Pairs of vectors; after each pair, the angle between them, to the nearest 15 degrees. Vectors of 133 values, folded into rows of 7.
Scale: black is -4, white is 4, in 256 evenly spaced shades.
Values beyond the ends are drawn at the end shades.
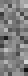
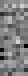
60 degrees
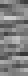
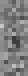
120 degrees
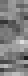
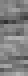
45 degrees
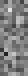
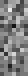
45 degrees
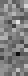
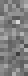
30 degrees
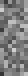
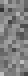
150 degrees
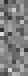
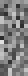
75 degrees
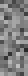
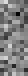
105 degrees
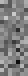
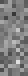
165 degrees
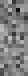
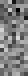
30 degrees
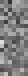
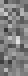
120 degrees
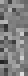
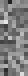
45 degrees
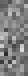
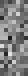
45 degrees
